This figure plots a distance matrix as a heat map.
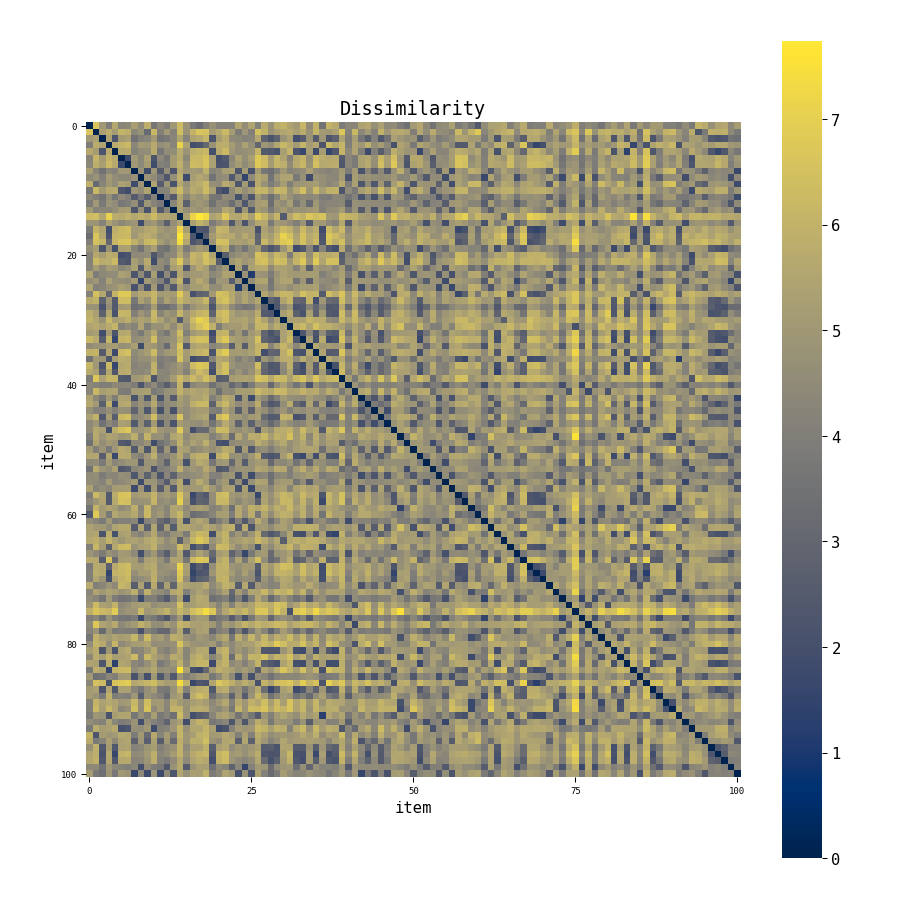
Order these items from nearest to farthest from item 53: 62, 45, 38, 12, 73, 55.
73, 12, 55, 62, 38, 45
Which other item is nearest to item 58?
36
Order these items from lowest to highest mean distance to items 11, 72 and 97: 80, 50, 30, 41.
50, 41, 80, 30
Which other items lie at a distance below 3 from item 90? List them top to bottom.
48, 59, 72, 79, 82, 89
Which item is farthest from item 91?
14
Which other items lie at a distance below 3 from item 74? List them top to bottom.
41, 77, 80
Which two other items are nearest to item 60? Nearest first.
0, 79
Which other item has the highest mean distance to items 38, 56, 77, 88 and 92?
86
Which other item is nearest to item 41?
77
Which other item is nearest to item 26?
57
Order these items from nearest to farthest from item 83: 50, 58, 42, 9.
42, 9, 50, 58
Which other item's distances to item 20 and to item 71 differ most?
5
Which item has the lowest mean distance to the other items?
76
